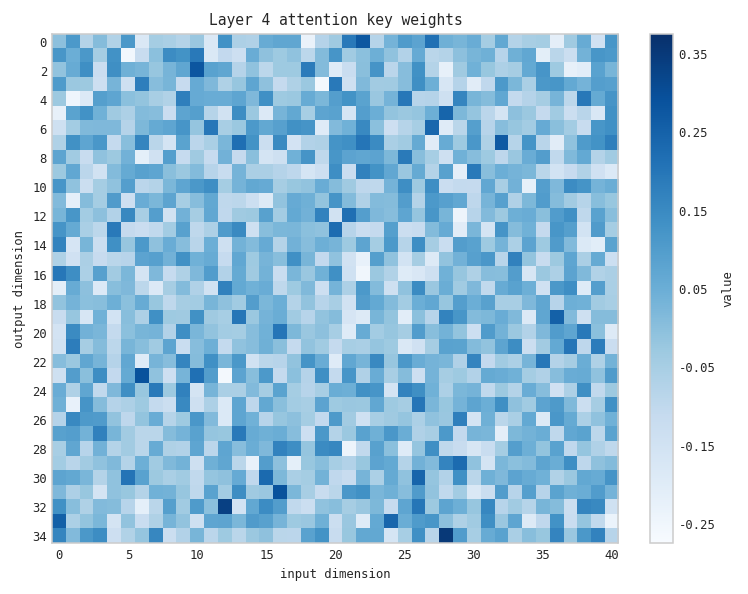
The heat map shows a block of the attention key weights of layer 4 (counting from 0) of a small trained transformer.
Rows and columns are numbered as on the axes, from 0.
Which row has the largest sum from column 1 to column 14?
2
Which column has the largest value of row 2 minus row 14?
10
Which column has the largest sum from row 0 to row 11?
22
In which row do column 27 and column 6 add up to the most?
23
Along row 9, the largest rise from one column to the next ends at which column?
30
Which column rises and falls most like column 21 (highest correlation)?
25
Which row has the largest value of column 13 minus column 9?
19
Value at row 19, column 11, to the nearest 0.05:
-0.05
